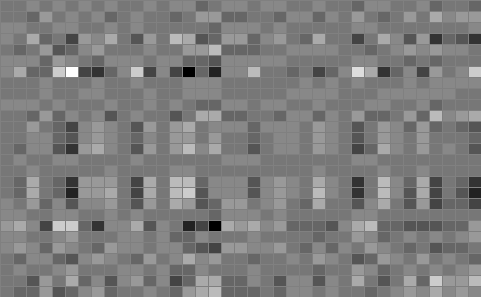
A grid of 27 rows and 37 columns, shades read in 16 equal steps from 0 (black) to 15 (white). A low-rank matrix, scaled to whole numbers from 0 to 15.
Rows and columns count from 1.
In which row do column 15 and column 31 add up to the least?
7
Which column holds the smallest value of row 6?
17
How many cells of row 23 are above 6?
26
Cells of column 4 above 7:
10
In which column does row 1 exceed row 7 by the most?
15
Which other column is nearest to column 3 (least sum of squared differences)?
9
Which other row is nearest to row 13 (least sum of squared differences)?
24
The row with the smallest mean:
21
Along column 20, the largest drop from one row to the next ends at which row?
8
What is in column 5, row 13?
6
